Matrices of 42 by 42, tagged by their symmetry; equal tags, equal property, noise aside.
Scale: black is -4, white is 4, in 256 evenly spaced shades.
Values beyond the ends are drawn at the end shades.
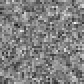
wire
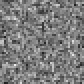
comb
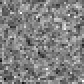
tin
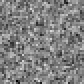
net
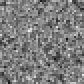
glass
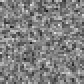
wire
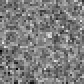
tin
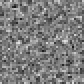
net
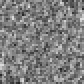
net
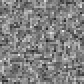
wire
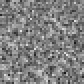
tin
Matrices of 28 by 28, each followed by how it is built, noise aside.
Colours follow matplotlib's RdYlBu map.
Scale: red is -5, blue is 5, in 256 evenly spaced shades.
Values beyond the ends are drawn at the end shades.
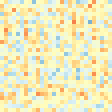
blocks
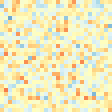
repeating columns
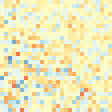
lower triangular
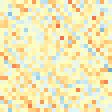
Toeplitz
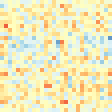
blocks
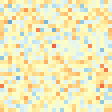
repeating columns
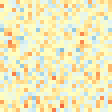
repeating columns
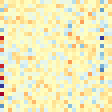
uneven columns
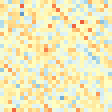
Toeplitz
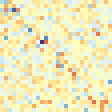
banded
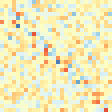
banded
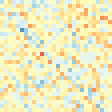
Toeplitz
